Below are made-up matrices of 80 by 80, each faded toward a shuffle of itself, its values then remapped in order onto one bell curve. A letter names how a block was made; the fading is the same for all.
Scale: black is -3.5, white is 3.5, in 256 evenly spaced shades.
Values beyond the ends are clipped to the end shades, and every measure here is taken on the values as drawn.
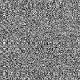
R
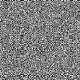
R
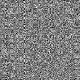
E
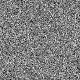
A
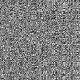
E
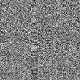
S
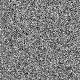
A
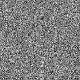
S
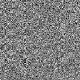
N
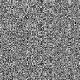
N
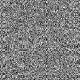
E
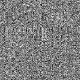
N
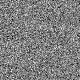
A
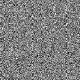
N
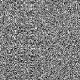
E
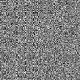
N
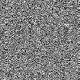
S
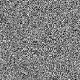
S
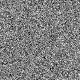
A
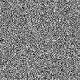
S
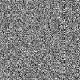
N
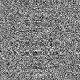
S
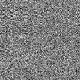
S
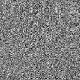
S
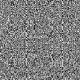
N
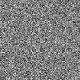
S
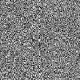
N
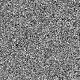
A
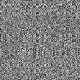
R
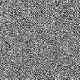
R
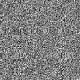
S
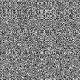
R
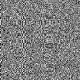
E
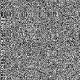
N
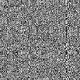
E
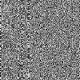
N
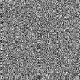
E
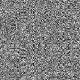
E
